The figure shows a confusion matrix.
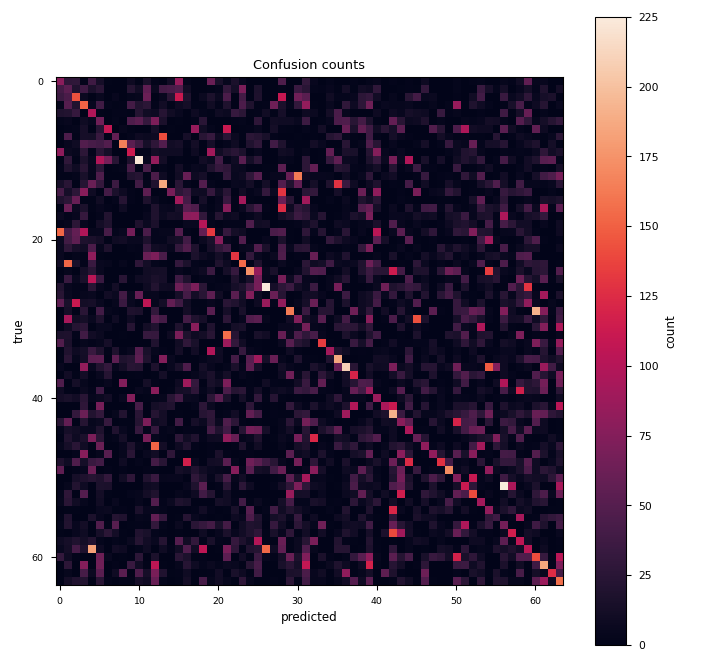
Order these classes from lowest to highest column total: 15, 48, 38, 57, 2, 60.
48, 57, 38, 2, 15, 60
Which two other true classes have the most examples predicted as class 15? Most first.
2, 0
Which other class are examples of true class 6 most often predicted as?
21
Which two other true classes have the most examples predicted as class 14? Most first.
28, 1
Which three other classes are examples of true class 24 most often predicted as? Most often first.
54, 42, 25
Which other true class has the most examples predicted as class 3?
19
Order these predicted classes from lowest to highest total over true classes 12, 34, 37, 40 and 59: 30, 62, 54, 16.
54, 62, 16, 30
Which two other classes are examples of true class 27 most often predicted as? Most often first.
61, 24
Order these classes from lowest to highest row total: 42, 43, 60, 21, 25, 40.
40, 21, 25, 43, 42, 60
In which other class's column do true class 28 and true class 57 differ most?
42
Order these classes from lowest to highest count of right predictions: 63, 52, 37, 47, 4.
47, 4, 37, 52, 63
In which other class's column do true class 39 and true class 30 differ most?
45
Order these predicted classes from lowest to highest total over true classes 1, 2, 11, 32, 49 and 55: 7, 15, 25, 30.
7, 25, 30, 15
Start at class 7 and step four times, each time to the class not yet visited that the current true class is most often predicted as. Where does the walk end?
4
